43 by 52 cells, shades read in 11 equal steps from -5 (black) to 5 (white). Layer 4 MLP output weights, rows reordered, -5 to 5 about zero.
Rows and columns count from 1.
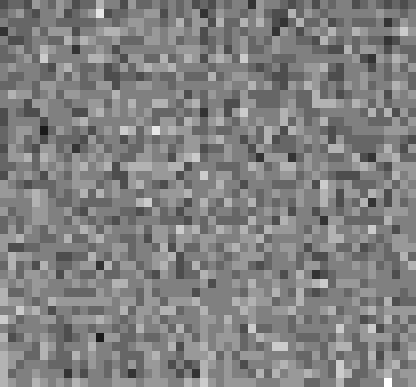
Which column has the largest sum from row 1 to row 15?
13
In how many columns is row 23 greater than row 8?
18
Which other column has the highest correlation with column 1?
26
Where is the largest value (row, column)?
43, 49
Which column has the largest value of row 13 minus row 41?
31
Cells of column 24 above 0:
16
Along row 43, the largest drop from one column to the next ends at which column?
50
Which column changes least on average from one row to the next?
8
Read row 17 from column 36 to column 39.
-1 -1 0 -1
